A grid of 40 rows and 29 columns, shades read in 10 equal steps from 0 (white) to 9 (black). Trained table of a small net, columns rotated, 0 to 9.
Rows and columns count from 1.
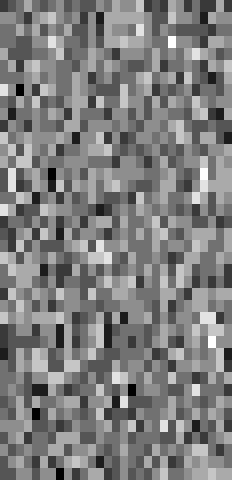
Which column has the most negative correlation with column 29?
23
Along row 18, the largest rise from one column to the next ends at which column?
3
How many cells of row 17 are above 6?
3
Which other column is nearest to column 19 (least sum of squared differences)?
24
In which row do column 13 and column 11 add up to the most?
2
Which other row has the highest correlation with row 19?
11
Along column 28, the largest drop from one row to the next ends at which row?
28
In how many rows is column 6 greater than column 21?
18
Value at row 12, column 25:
6
